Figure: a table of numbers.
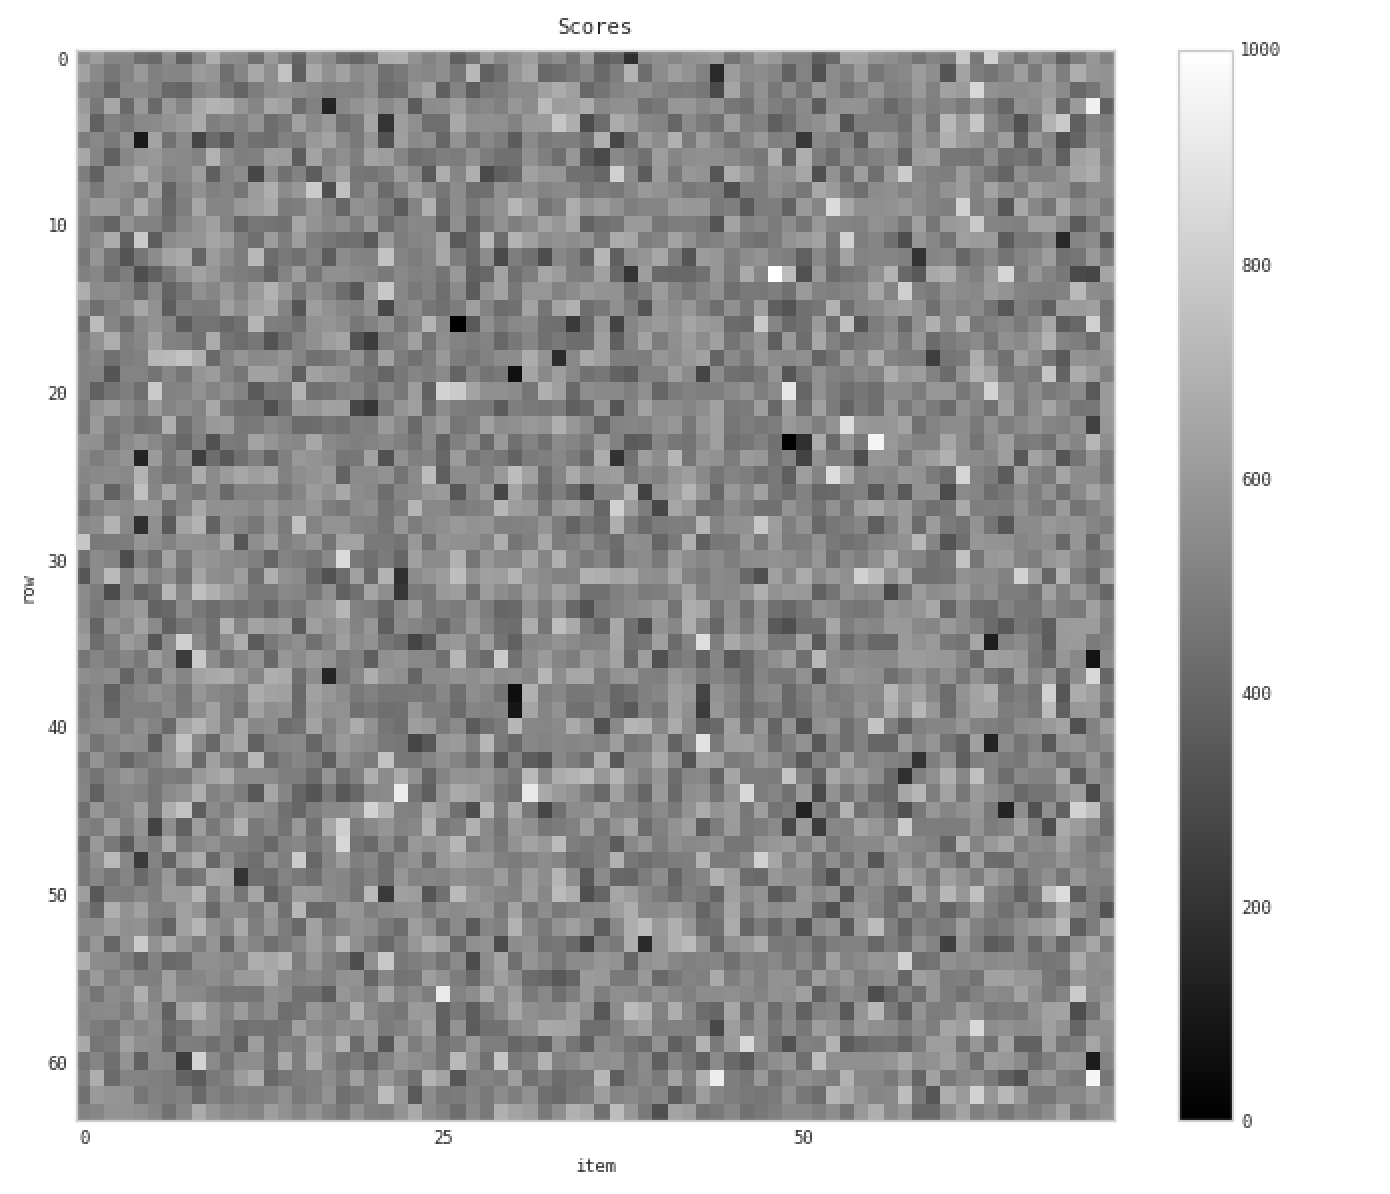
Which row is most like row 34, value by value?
15
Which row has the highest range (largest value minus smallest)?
23
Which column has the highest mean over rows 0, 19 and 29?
63
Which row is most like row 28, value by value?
48
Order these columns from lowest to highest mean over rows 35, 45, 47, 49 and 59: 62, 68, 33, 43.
68, 62, 33, 43
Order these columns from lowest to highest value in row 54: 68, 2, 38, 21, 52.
38, 68, 2, 52, 21
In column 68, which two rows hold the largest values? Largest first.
50, 4
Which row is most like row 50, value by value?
4
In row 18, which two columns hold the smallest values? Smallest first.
33, 59
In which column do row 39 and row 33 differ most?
43
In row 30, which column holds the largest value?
18
